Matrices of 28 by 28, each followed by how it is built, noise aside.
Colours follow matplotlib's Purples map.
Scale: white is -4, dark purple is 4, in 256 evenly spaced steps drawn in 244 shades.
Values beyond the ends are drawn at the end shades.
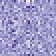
low rank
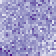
smooth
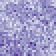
smooth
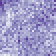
smooth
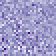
lower triangular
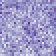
smooth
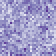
smooth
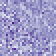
lower triangular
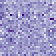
low rank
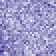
smooth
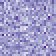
low rank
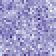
smooth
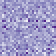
low rank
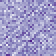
Hankel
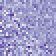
lower triangular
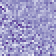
lower triangular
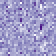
uneven columns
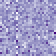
uneven columns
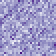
Hankel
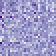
low rank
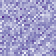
Hankel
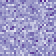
low rank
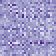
low rank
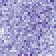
smooth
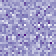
low rank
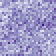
smooth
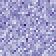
Hankel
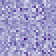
low rank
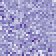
lower triangular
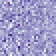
uneven columns
